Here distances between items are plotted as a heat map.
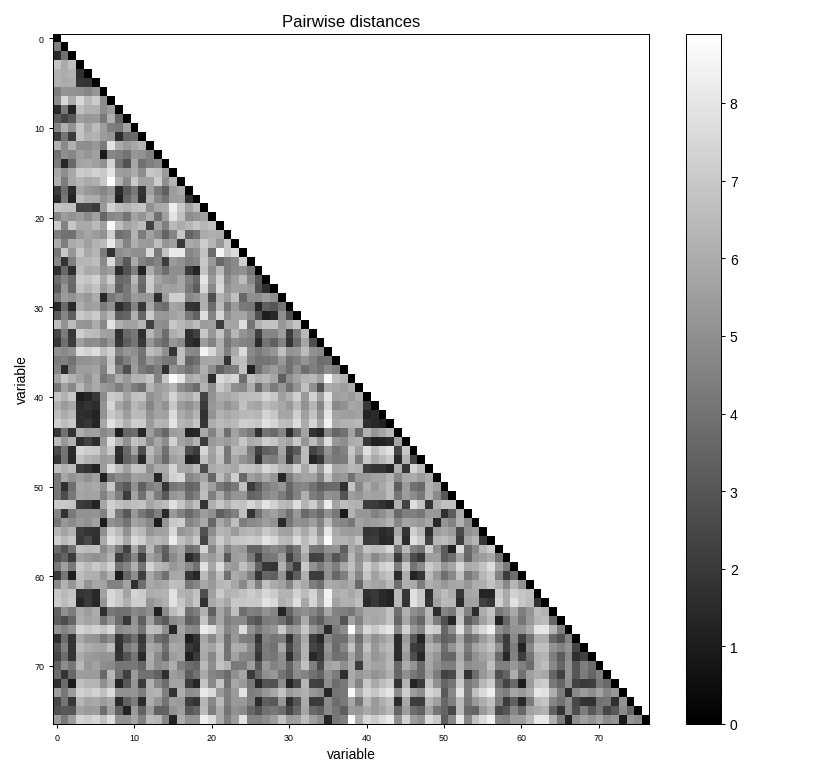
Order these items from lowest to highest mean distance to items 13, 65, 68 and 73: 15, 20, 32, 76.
76, 15, 20, 32
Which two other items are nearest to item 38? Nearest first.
20, 29
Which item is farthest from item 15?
38
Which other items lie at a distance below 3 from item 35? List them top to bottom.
15, 66, 73, 76
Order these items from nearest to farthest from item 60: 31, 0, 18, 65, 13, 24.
18, 0, 31, 65, 13, 24
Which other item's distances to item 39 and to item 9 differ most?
75
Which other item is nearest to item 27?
31
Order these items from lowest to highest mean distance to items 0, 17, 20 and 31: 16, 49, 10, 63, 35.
49, 10, 35, 16, 63
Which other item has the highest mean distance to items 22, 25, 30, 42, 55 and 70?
7
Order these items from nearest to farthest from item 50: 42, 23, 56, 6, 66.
66, 23, 6, 42, 56
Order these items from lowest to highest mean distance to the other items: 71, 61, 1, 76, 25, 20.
71, 1, 25, 20, 61, 76
